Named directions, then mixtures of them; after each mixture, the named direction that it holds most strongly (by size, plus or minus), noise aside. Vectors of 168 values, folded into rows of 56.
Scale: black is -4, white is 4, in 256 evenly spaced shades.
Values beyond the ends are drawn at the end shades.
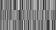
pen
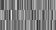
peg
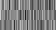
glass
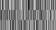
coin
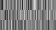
peg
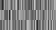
peg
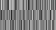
coin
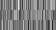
pen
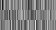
coin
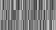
pen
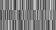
pen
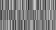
coin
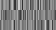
glass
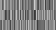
glass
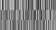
coin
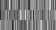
glass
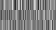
pen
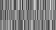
pen
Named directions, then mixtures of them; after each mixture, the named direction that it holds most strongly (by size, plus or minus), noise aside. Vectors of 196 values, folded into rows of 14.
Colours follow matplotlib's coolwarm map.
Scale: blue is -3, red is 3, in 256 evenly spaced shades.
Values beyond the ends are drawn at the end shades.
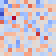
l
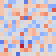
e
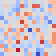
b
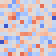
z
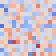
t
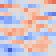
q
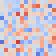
b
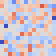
z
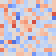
t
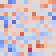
q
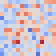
b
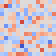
z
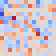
l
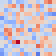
t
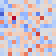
l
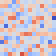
z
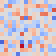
e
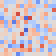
e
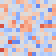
t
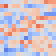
q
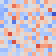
t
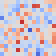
b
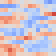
q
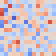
l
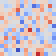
b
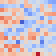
q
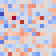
z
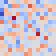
l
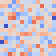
z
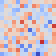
b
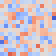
z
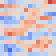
q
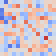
l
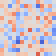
b
